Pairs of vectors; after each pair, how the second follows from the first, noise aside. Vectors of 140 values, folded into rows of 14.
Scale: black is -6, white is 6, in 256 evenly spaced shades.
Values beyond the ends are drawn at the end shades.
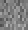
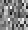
wrapped around, negated, scaled up.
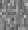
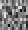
wrapped around, negated, scaled up.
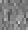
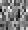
reversed, scaled up.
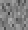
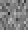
copied.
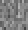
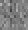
wrapped around, negated, partly zeroed.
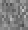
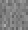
wrapped around, shrunk.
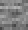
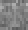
wrapped around, negated, partly zeroed.
